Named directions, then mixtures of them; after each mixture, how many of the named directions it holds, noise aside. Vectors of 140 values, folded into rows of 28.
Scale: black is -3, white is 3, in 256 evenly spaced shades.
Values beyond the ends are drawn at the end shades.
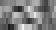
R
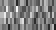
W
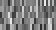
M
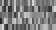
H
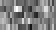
three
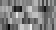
two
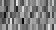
two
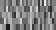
three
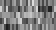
four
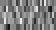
three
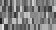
one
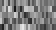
two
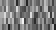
one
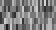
two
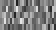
two
